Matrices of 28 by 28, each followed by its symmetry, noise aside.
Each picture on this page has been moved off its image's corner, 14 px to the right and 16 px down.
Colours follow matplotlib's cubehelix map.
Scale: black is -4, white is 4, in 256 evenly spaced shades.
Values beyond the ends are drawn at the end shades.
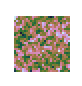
no symmetry.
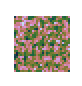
symmetric.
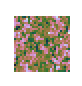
same after a half turn.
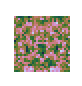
mirrored left to right.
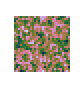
same after a half turn.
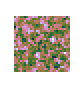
symmetric.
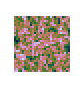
same after a half turn.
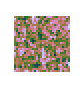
no symmetry.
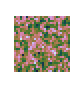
no symmetry.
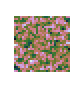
same after a half turn.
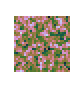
no symmetry.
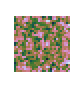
mirrored top to bottom.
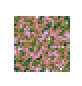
same after a half turn.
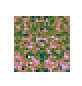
mirrored left to right.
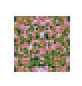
mirrored left to right.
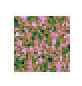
no symmetry.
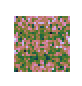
mirrored left to right.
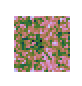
mirrored top to bottom.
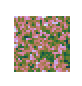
no symmetry.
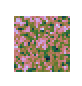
symmetric.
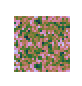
mirrored top to bottom.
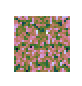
mirrored left to right.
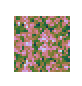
mirrored top to bottom.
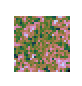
symmetric.
